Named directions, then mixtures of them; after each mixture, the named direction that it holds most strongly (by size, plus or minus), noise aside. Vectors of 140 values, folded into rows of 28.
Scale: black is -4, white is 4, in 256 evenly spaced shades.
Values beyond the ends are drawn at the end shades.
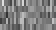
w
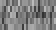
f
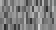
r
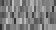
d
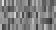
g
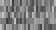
d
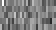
g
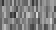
g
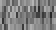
f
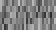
f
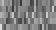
d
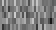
g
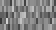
w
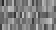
g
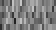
d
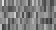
g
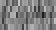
f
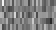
g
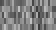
r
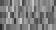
d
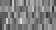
d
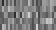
g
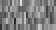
d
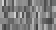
g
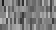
w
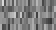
g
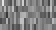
w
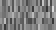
r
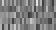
g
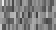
g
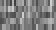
g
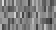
g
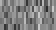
r
